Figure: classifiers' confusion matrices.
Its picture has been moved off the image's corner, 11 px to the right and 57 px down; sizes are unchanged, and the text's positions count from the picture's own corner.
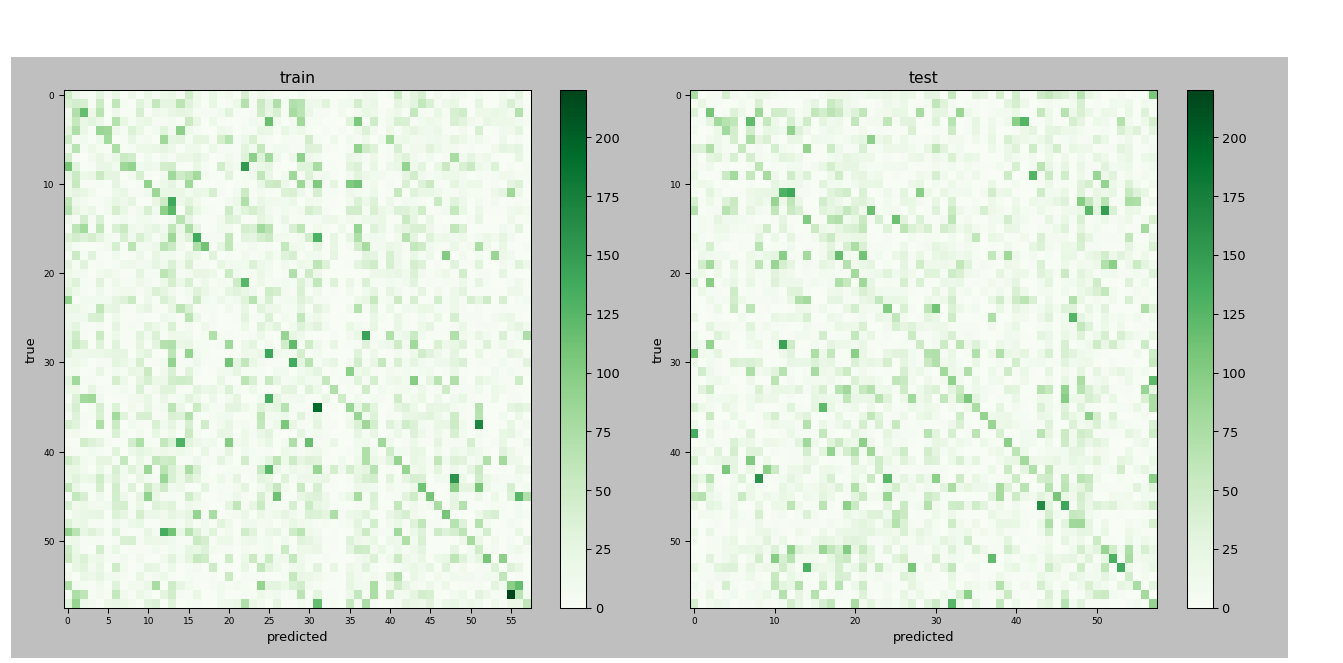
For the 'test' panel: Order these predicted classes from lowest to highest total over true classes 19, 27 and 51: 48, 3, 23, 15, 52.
23, 15, 3, 48, 52
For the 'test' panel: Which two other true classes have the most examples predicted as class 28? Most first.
11, 2
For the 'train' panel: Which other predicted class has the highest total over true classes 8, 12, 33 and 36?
13
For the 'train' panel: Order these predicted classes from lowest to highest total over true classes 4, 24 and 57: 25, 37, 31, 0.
25, 0, 37, 31
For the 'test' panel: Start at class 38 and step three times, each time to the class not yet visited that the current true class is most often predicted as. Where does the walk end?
32
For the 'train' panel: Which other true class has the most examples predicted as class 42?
8
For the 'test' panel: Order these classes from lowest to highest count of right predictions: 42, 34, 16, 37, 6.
16, 6, 42, 37, 34
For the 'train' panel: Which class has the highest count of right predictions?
16
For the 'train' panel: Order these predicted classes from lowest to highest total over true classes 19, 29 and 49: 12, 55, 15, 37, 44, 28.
55, 28, 37, 44, 12, 15
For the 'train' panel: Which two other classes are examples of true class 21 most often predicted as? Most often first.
22, 31
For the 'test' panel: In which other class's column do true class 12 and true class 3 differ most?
41
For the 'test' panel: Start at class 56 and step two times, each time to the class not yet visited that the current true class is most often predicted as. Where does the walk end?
46
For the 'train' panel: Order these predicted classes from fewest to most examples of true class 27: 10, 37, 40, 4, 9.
10, 9, 4, 40, 37
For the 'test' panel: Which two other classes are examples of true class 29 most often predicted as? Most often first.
0, 20
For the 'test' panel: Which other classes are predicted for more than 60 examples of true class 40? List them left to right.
17, 20, 22
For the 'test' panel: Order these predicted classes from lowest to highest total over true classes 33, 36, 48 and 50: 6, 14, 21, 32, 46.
6, 14, 32, 21, 46
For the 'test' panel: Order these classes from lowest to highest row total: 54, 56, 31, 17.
54, 17, 56, 31
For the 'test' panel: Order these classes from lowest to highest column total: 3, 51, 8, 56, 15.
3, 15, 56, 8, 51
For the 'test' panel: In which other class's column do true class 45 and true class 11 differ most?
12
